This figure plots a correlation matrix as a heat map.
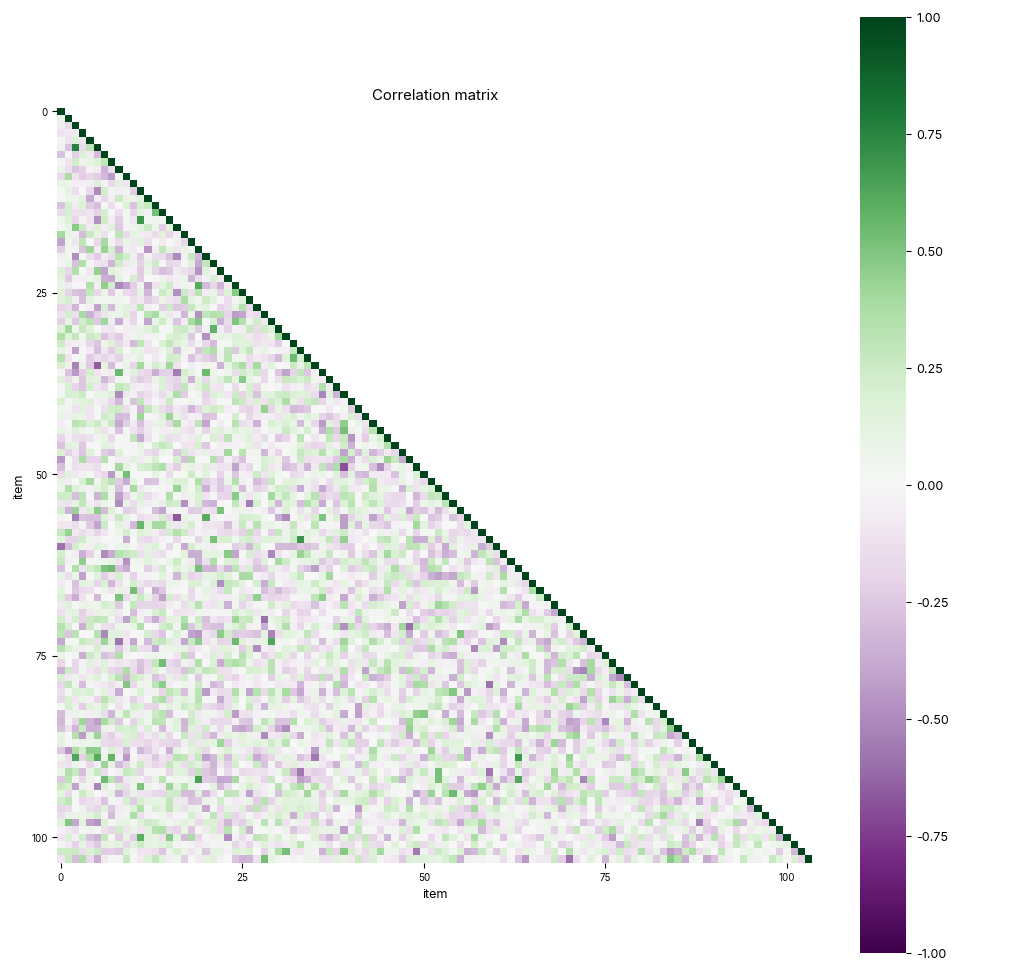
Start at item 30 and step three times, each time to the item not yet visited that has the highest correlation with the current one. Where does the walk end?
33
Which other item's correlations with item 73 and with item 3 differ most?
19
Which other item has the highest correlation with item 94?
54
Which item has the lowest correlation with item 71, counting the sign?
48
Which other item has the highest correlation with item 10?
66
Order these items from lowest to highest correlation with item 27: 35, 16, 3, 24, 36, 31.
16, 31, 3, 24, 36, 35
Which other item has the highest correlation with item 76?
14
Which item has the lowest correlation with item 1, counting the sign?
88
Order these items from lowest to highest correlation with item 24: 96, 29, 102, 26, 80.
96, 26, 102, 80, 29
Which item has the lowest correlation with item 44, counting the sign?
49
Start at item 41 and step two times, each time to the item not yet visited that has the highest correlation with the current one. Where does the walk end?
103
